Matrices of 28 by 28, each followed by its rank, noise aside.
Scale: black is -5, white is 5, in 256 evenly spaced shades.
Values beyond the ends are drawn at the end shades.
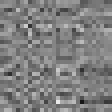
three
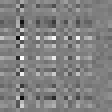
one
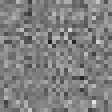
six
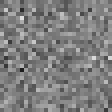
six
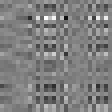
one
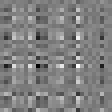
one
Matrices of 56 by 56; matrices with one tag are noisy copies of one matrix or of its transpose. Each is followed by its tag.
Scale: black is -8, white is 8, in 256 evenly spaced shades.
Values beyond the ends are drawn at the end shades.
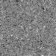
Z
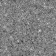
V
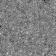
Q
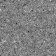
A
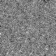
Q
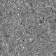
V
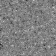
Q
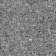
V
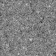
V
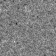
A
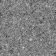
V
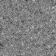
Q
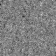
A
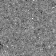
Q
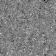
Q
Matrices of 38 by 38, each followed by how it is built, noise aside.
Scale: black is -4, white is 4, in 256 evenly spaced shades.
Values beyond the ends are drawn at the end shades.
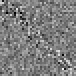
banded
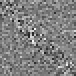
banded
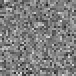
noise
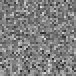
repeating columns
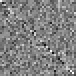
diagonal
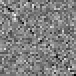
diagonal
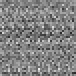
repeating columns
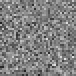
noise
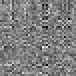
low rank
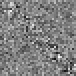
banded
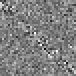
banded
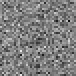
low rank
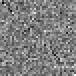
diagonal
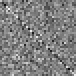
diagonal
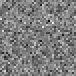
repeating columns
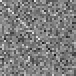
diagonal
